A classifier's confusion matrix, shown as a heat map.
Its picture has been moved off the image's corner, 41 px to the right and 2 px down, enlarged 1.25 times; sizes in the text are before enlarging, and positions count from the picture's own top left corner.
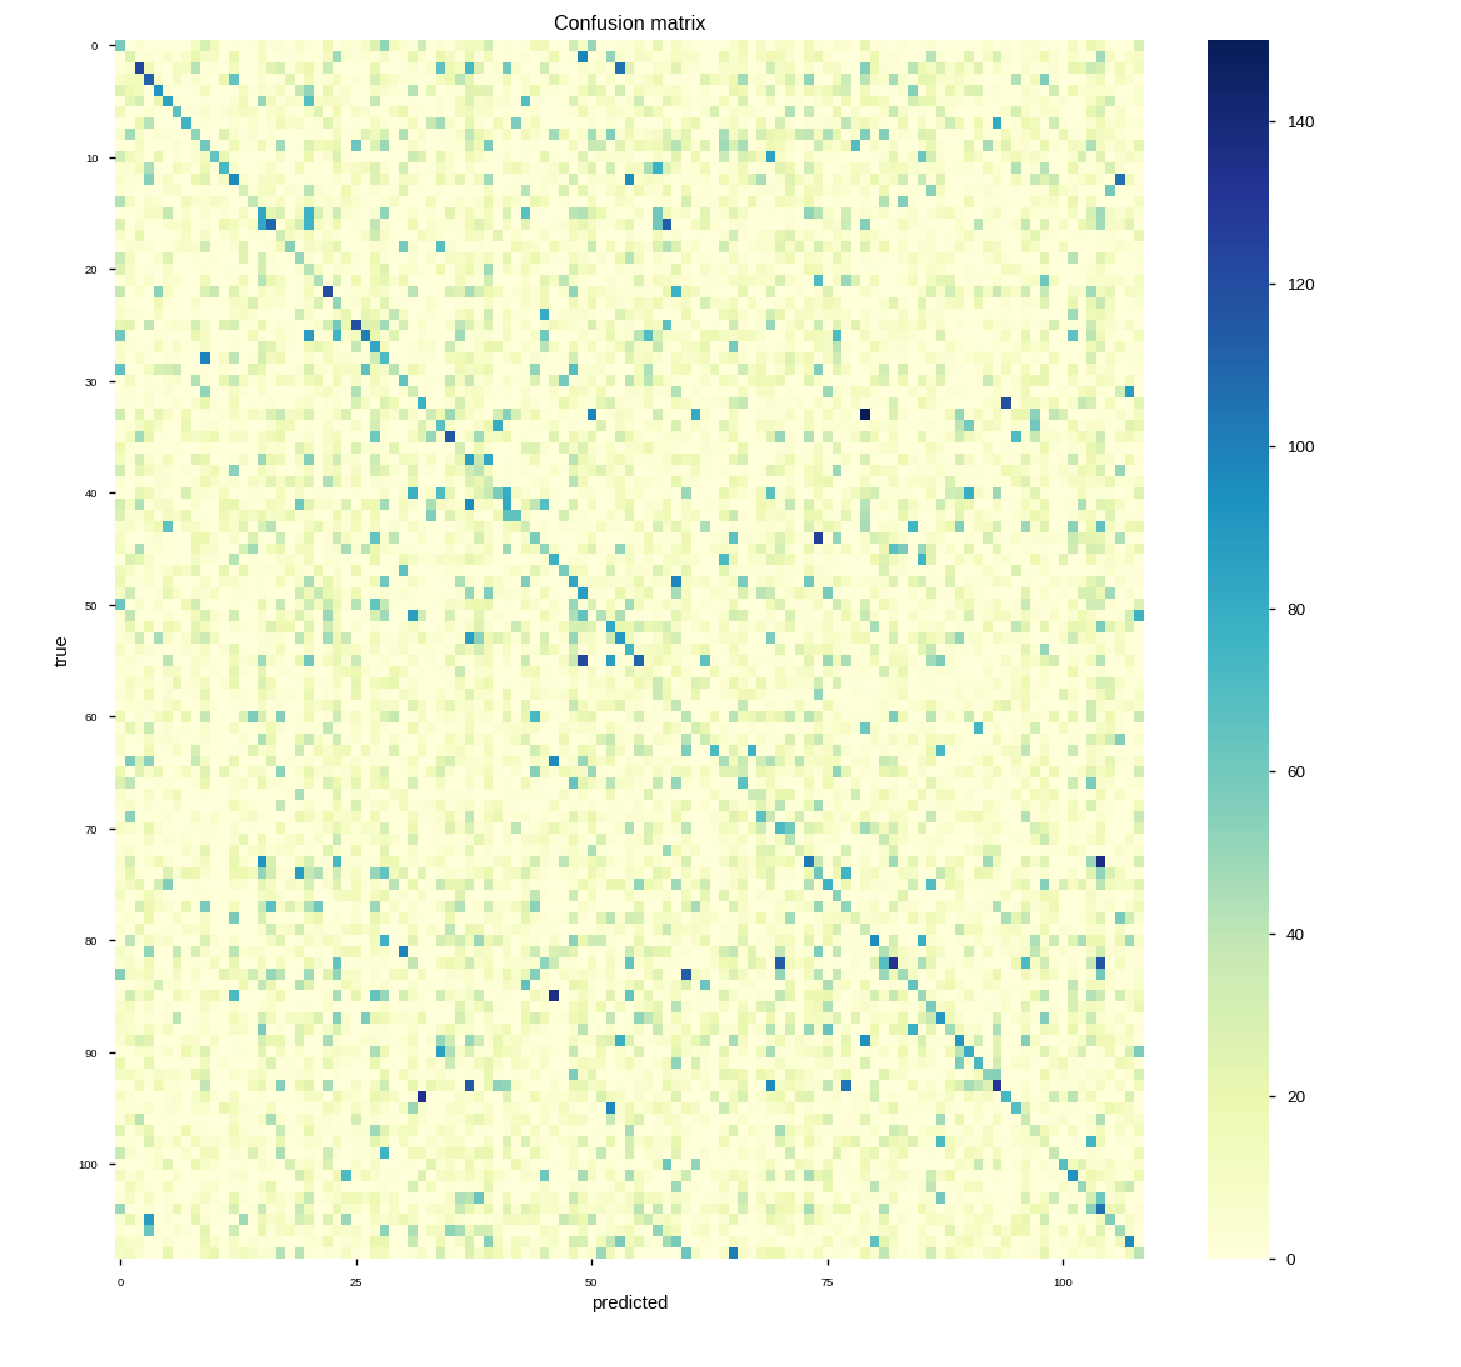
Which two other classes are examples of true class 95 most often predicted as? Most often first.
52, 31
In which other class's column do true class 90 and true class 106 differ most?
34
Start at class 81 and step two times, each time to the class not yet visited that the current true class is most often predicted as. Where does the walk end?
47
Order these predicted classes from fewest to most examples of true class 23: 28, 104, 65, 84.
84, 65, 28, 104
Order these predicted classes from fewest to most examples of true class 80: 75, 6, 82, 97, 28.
6, 75, 82, 97, 28
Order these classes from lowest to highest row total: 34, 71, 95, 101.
71, 95, 34, 101
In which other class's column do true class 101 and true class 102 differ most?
24
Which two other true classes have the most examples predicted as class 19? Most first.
74, 41
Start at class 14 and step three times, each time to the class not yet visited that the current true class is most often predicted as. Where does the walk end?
44
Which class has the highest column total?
104
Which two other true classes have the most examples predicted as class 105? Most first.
13, 49
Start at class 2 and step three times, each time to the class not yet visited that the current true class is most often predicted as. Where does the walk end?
39
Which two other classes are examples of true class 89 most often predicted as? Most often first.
79, 53
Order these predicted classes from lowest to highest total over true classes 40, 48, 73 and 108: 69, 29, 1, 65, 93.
29, 1, 93, 69, 65
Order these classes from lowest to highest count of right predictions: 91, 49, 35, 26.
91, 49, 26, 35
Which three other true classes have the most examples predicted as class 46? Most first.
85, 64, 8
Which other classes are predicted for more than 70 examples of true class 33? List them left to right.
50, 61, 79
